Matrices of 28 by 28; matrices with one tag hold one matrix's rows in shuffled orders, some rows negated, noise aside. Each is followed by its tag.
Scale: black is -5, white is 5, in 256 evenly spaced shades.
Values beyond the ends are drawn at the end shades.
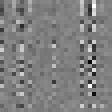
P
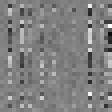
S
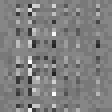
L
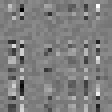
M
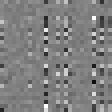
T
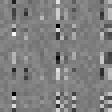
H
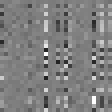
T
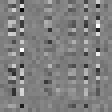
M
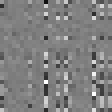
T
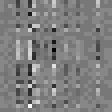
L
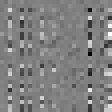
S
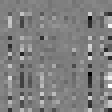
S
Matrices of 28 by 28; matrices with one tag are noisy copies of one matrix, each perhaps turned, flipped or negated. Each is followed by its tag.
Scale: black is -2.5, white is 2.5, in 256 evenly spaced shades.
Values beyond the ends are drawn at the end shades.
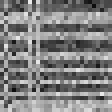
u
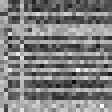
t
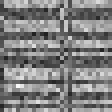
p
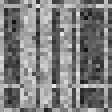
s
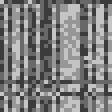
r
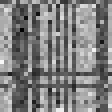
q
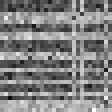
u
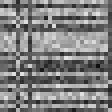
r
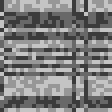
q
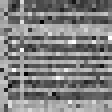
t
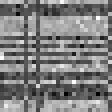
q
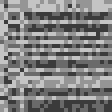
t
